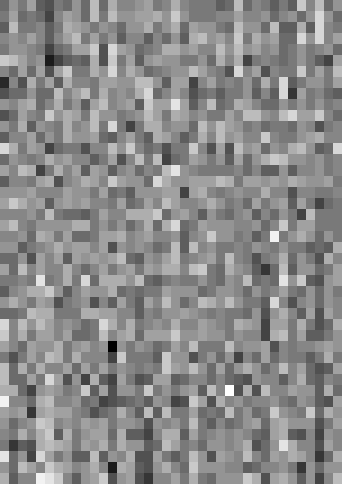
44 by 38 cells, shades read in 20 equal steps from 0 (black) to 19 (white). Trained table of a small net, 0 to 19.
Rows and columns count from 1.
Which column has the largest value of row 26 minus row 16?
5
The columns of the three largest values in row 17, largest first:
18, 13, 25
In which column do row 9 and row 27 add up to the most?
32
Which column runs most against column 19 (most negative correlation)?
16
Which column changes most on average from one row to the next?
1
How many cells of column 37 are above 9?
22
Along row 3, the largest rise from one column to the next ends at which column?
36
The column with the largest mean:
20
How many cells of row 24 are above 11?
12
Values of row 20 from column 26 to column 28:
8 10 11
